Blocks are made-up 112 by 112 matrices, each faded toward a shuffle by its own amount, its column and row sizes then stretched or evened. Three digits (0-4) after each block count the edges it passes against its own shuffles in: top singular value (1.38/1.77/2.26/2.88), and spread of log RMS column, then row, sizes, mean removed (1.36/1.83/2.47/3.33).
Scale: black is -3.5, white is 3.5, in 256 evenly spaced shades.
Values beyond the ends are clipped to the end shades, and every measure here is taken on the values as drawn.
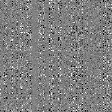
1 4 2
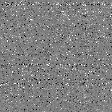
1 1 3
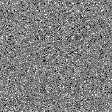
2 1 1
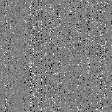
1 4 0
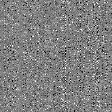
2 3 1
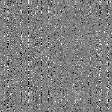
3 4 0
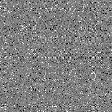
3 1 2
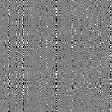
4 4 2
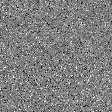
0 0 1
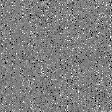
1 3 0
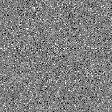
2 1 2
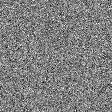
0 0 0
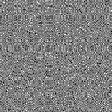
4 0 0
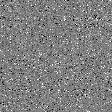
1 0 2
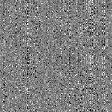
3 3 0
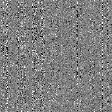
2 4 0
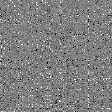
2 3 2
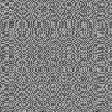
4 1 0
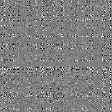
3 4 4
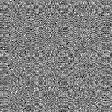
4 0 1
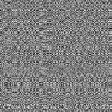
4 1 4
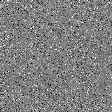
1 0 0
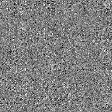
1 2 2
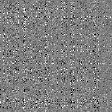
1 4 3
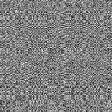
4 2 3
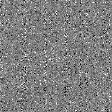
1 3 1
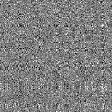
3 2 2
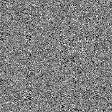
1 2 1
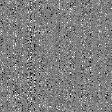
0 4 1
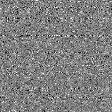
2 0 3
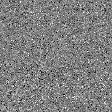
1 1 1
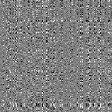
4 4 3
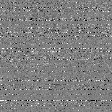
1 0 4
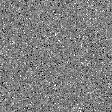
0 1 1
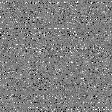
0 0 4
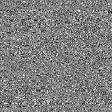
2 0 3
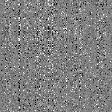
3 3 1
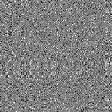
3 1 0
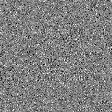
2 0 1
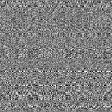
4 0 4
